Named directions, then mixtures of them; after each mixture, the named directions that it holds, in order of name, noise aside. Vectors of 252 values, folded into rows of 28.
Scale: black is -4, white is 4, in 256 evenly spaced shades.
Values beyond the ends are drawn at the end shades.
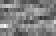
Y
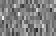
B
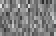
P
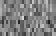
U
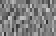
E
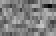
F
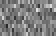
B, F.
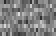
B, U, Y.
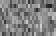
B, F, P.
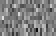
B.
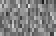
P.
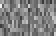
P.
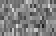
B, E, F.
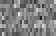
B, Y.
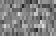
B, F, Y.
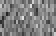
E, P, U.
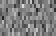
B.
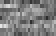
Y.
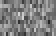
U, Y.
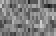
F, P.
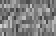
E, Y.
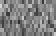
P, U.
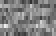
F, U, Y.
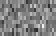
B, E, F.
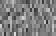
E.
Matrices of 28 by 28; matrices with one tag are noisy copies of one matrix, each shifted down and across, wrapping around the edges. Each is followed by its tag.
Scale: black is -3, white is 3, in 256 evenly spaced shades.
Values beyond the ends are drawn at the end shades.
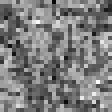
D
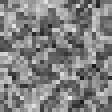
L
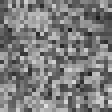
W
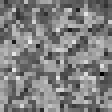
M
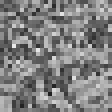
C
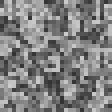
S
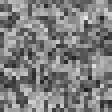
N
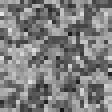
L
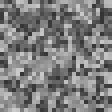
M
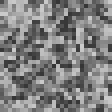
L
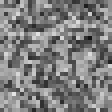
W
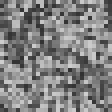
D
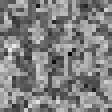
S
